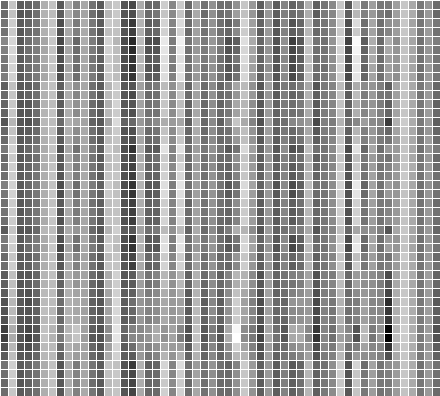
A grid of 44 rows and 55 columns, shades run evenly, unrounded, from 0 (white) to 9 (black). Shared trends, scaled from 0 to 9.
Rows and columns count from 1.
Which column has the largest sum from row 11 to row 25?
17
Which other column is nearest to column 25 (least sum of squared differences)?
50
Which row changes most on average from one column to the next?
5
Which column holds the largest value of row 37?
49
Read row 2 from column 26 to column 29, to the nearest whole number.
5 4 5 5
